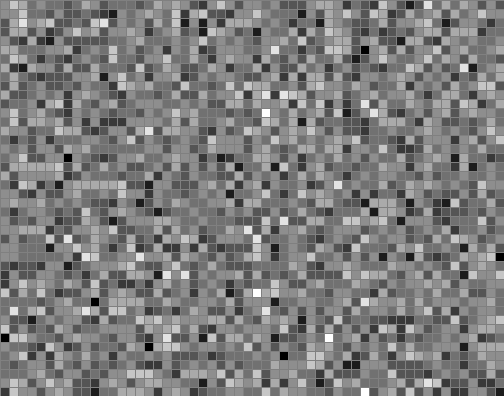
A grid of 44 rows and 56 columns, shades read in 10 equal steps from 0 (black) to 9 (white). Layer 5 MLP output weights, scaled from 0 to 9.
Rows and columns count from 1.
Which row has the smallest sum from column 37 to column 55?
41
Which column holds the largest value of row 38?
37
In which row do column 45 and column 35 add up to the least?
5
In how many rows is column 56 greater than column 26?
19
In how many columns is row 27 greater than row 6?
16
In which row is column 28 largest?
26
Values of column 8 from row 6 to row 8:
6 2 6
